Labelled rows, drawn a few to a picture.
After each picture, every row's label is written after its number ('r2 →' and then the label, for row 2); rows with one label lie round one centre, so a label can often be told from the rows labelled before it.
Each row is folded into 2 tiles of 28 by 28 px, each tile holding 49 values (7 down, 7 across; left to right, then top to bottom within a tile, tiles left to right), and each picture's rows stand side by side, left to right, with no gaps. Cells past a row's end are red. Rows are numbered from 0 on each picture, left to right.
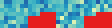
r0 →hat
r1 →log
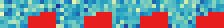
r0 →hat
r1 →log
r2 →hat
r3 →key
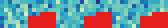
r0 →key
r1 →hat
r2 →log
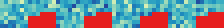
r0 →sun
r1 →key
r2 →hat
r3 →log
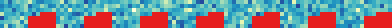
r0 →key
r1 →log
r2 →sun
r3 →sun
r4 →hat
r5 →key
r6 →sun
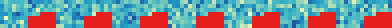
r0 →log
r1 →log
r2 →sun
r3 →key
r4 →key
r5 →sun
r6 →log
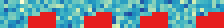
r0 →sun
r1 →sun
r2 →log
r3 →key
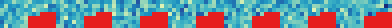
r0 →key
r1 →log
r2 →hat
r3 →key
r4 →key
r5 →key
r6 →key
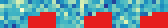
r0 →sun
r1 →key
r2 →key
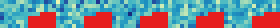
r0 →log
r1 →hat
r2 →log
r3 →hat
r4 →log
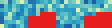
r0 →log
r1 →sun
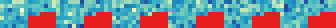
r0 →sun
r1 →hat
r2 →sun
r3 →hat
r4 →sun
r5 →hat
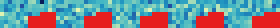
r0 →hat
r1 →sun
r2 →log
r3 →log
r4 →key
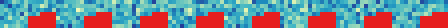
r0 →key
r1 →sun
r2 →hat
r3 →sun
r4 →sun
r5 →key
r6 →key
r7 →log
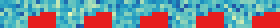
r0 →key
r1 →hat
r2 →hat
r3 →key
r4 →key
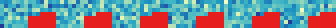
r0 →key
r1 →key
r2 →key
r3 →log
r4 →hat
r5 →sun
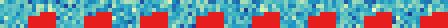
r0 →log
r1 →key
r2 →sun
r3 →hat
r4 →log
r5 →log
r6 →log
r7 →log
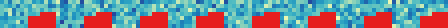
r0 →key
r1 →hat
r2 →log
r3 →sun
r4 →key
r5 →log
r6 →sun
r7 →log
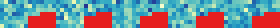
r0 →log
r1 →key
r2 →hat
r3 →key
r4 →sun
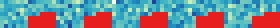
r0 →sun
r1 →sun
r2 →hat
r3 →sun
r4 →log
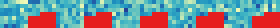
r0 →sun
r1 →key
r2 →key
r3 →sun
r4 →log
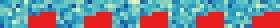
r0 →key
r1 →sun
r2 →sun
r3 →hat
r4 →hat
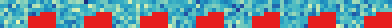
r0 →key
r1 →sun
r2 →key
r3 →log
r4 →key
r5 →hat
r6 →log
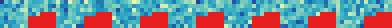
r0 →key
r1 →hat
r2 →sun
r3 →sun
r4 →log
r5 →sun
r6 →hat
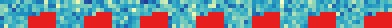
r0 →key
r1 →sun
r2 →sun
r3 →key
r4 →key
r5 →hat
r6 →key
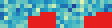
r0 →log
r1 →key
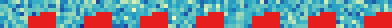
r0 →key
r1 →hat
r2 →sun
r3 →log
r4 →hat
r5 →key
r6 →log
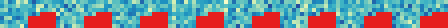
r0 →log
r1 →key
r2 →log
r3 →log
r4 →hat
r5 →key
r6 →hat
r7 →key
